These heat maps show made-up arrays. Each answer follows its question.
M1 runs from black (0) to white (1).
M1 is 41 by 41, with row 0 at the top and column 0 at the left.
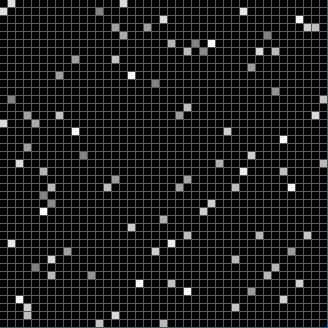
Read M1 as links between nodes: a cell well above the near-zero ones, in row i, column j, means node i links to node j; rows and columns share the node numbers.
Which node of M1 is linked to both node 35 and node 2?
node 37
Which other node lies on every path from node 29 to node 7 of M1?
node 14
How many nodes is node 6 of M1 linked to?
4
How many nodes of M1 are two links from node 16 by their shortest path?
1
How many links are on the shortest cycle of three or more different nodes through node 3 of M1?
3
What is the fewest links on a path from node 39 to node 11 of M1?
6
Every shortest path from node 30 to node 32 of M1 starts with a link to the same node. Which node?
node 21
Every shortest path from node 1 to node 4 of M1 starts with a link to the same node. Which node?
node 0
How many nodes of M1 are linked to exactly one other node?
9
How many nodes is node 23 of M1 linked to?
5
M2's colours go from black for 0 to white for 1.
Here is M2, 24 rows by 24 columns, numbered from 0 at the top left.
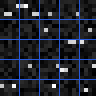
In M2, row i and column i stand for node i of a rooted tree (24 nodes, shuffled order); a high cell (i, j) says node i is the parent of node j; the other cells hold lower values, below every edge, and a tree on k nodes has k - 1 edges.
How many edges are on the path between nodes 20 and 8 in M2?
8
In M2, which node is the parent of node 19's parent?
21
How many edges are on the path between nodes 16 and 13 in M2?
4
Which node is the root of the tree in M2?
10
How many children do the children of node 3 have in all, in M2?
3
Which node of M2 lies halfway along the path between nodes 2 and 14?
22
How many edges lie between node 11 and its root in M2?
4
